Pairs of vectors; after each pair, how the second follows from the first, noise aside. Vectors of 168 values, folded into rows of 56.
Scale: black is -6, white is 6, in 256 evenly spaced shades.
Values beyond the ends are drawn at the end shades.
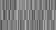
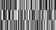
scaled up.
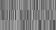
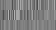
partly zeroed.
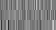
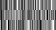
scaled up.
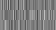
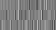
reversed, negated, partly zeroed.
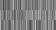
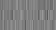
wrapped around, negated, shrunk.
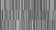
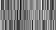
negated, scaled up.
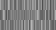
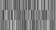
shuffled.
